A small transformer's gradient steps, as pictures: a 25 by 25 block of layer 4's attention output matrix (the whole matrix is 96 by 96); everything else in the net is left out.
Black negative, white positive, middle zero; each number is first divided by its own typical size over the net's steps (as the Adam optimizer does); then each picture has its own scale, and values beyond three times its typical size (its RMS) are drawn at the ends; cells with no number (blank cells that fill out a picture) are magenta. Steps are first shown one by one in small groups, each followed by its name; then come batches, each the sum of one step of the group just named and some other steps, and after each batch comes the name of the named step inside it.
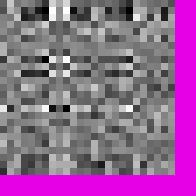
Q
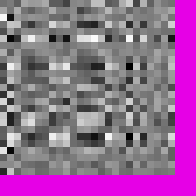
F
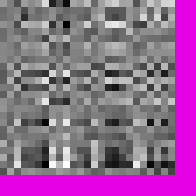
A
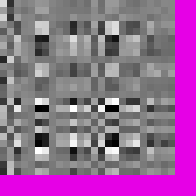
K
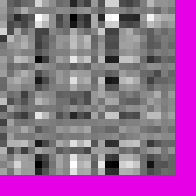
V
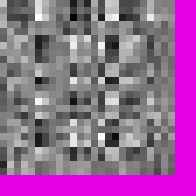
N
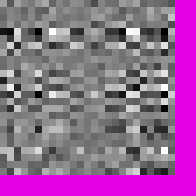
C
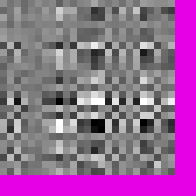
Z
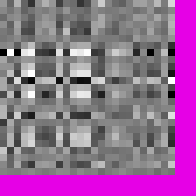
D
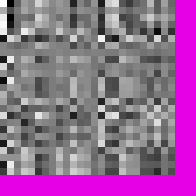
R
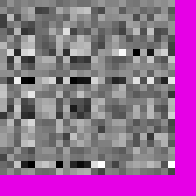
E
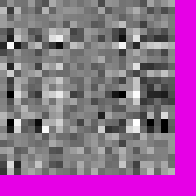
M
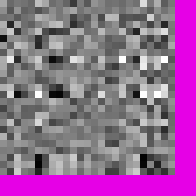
V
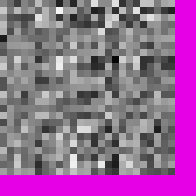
V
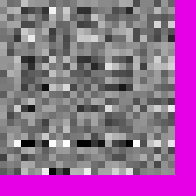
F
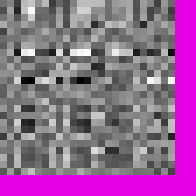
A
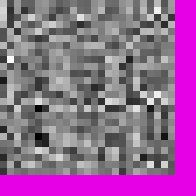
K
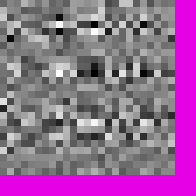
F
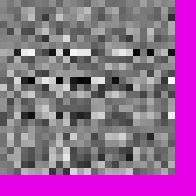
E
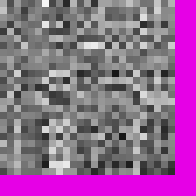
A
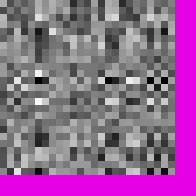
N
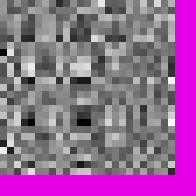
D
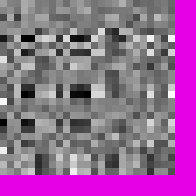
V
